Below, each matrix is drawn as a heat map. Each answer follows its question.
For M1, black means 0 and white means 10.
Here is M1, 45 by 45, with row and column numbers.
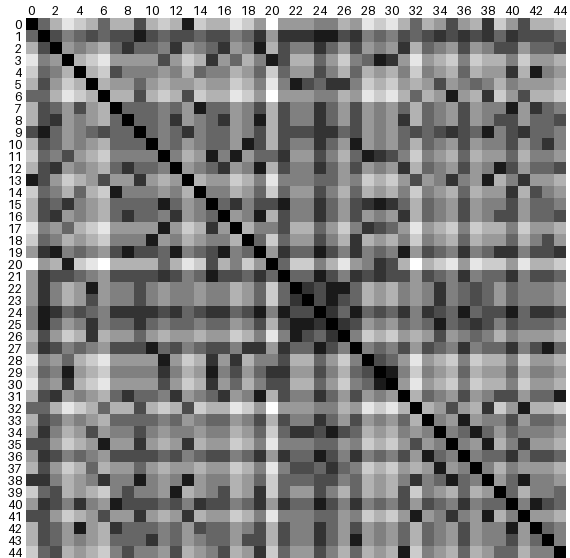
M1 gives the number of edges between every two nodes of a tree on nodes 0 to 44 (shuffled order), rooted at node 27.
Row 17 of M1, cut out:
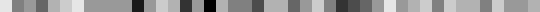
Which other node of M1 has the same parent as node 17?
28
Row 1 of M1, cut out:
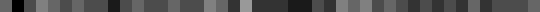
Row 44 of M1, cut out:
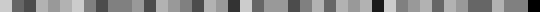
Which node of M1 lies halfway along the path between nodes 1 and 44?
19
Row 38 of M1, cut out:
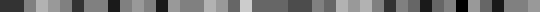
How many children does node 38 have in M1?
3
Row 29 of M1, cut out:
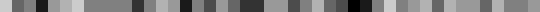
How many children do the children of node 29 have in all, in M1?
1
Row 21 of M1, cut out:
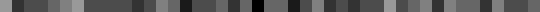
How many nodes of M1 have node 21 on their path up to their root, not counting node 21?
8
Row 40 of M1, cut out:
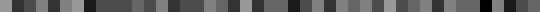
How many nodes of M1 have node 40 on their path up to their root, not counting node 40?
4
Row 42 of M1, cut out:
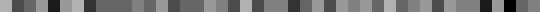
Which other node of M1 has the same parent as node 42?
7
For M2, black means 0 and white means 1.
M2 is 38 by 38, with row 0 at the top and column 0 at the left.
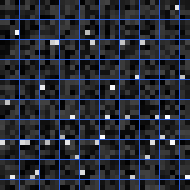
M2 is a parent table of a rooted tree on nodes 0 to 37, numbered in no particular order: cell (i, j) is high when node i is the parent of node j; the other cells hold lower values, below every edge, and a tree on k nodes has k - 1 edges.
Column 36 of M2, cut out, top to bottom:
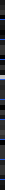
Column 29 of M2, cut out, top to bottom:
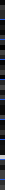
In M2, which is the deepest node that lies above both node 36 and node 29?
31
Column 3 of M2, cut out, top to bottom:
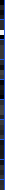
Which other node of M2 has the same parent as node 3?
17
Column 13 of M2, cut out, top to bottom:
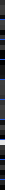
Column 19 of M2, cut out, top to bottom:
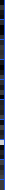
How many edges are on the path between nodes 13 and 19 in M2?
2
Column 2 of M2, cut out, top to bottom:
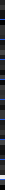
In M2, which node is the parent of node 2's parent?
1
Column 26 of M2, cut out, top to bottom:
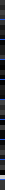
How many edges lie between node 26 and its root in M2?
7
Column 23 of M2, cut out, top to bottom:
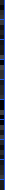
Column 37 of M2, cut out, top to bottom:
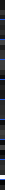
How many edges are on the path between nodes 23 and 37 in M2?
7
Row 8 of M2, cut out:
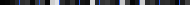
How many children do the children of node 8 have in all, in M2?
8
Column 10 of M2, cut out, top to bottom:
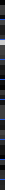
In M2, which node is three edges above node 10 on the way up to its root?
6
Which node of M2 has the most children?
28
